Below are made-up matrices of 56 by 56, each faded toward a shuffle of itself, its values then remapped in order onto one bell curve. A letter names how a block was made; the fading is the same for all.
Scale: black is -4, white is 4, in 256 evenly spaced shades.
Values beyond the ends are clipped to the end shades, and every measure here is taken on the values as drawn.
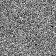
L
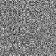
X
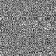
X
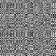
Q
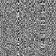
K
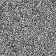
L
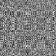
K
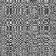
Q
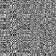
K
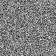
L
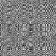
Q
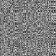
K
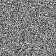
L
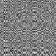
Q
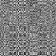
Q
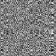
K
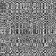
Q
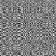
Q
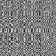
Q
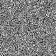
L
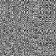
K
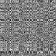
Q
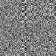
K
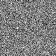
L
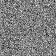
L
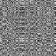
Q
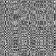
Q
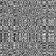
Q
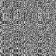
K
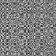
Q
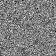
L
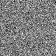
L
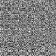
X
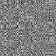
K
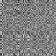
Q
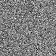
L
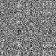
X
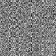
K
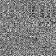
X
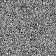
L
